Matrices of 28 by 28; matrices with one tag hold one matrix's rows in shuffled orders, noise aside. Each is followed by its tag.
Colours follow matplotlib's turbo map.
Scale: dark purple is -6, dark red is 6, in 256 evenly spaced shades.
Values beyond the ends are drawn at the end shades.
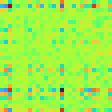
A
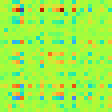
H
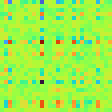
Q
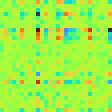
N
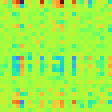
H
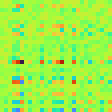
H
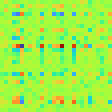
H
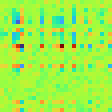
H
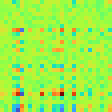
H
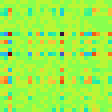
A
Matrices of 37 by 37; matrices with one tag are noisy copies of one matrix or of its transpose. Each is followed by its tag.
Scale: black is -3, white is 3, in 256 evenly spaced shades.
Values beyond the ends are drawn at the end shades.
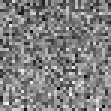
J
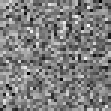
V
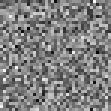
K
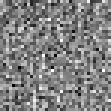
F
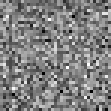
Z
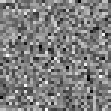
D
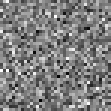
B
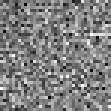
F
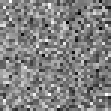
V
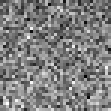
J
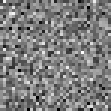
K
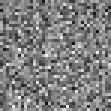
Z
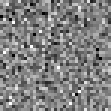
F
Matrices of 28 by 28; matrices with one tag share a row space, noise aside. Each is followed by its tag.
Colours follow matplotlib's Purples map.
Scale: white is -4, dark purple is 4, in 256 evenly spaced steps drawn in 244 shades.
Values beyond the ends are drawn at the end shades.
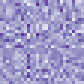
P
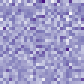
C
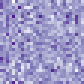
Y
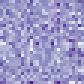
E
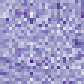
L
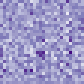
C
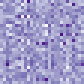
P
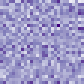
E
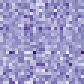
C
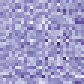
L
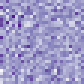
Y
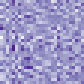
Y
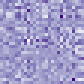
P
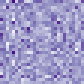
Y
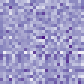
C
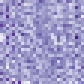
Y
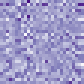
P
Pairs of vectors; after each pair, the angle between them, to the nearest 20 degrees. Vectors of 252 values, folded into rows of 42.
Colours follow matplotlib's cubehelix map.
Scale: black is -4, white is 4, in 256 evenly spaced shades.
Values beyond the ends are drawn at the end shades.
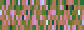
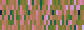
120 degrees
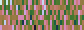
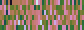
120 degrees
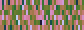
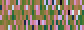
100 degrees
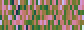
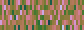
60 degrees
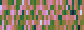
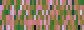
40 degrees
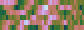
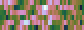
20 degrees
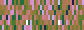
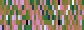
160 degrees
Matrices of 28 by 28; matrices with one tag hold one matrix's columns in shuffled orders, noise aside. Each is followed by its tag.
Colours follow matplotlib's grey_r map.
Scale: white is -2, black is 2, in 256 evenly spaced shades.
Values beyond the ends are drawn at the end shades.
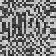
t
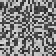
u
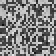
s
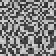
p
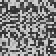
u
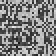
s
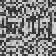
t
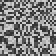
p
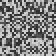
u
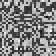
u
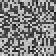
u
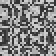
s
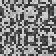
s
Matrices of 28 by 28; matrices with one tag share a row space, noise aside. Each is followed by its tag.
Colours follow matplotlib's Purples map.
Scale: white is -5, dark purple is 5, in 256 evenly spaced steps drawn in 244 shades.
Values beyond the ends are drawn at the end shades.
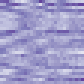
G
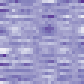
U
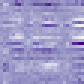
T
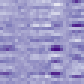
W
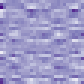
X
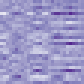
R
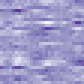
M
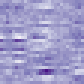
M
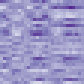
R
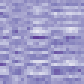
R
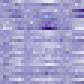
T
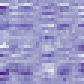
U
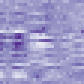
M
